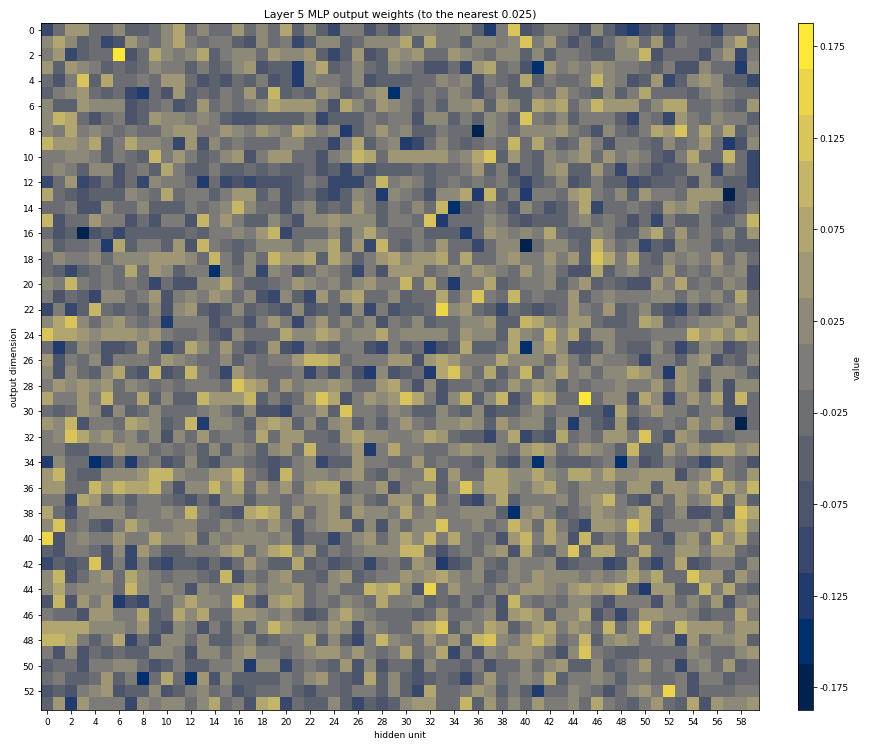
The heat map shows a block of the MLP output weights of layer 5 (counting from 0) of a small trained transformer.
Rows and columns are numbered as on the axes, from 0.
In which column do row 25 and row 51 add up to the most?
42
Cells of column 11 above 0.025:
9
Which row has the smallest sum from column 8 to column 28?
12
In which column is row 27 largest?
34
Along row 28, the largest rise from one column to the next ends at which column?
16
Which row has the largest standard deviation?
29
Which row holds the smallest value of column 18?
19
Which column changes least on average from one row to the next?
43
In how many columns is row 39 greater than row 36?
17
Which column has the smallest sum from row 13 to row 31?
57
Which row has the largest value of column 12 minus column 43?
38
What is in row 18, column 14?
0.1
